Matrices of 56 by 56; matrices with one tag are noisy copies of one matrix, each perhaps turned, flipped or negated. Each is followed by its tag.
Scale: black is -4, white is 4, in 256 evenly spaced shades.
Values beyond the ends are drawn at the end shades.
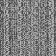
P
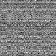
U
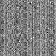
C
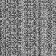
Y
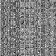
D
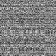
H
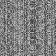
H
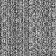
C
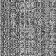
D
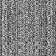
P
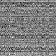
P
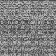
D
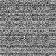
U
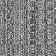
H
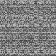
C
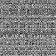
Y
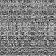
D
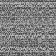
P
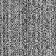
U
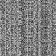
Y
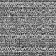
P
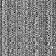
P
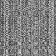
P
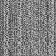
P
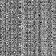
Y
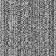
P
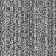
U
